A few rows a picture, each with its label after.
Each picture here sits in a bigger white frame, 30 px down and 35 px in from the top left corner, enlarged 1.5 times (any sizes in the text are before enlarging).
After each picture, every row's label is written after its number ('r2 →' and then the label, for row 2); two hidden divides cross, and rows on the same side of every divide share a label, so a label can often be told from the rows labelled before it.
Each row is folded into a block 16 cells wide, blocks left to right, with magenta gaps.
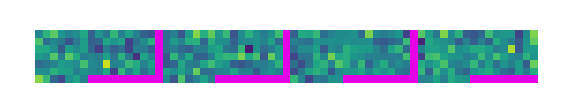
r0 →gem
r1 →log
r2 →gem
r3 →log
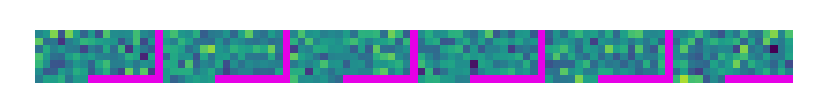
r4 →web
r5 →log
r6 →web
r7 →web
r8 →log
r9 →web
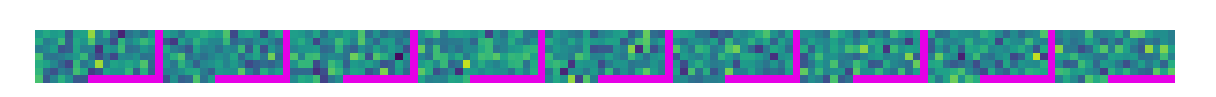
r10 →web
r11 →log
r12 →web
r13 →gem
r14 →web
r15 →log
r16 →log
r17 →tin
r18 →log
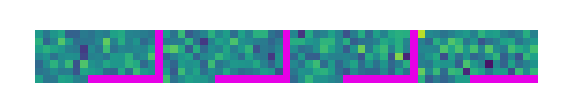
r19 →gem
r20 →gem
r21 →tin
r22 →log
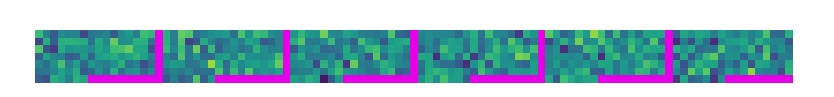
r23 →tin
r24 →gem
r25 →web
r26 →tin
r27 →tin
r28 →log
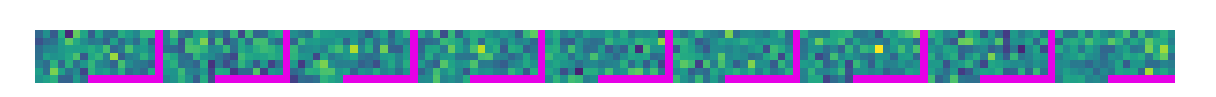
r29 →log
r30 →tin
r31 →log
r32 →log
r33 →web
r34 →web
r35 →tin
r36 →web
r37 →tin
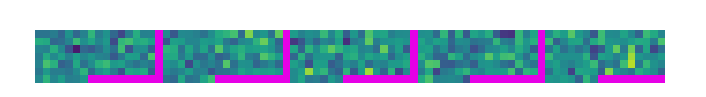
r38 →web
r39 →tin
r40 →log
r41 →web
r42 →web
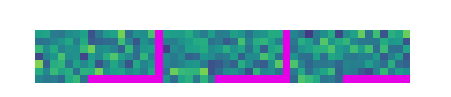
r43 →log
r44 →tin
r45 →tin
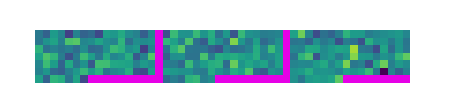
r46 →web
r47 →gem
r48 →log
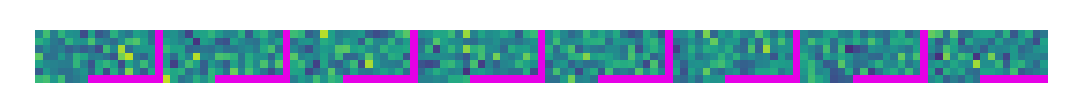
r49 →web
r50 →gem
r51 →tin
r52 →log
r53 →web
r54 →log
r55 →web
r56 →gem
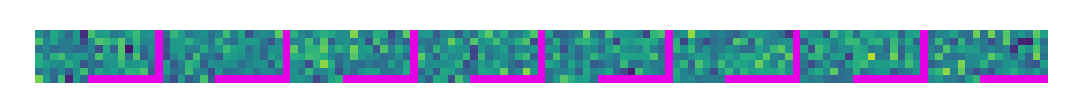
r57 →web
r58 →log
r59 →log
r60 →tin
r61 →tin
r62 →gem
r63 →log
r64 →log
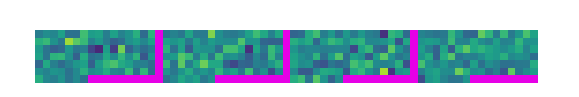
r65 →web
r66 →log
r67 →web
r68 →tin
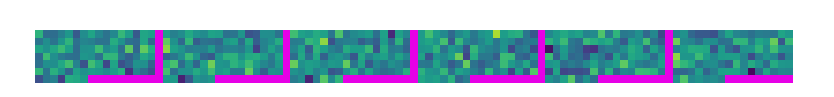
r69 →log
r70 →gem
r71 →log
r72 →gem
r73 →web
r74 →web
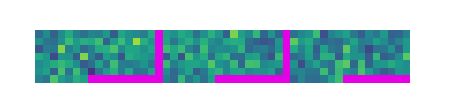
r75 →tin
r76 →gem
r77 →gem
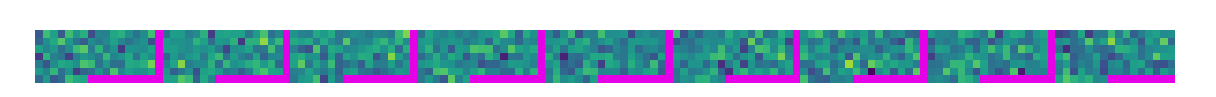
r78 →log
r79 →web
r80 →tin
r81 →log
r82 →web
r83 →tin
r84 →gem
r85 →log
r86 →tin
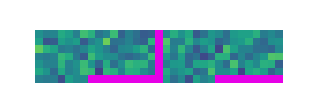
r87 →gem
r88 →gem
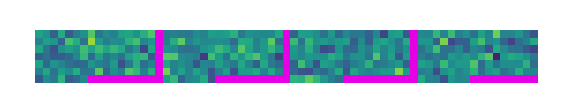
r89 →tin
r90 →tin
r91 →web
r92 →gem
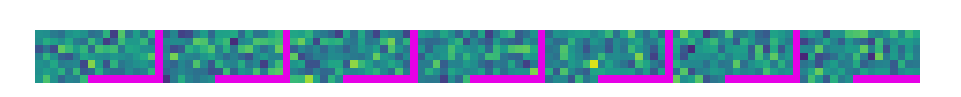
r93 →tin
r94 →tin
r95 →web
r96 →log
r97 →gem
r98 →web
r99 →log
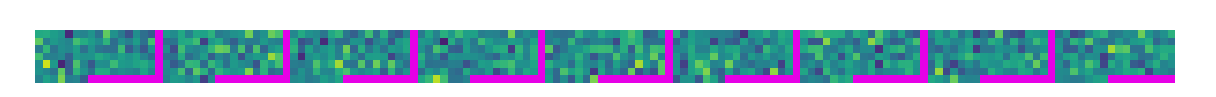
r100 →web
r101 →log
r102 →gem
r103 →web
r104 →log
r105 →log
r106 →gem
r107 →web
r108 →log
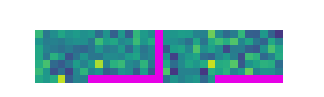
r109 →web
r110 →gem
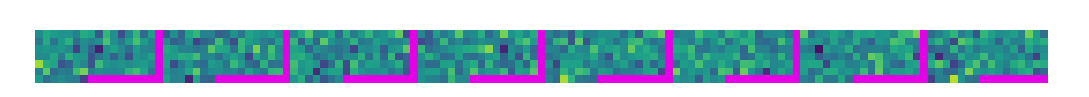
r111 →web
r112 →log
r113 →web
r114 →log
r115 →tin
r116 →gem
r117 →tin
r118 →web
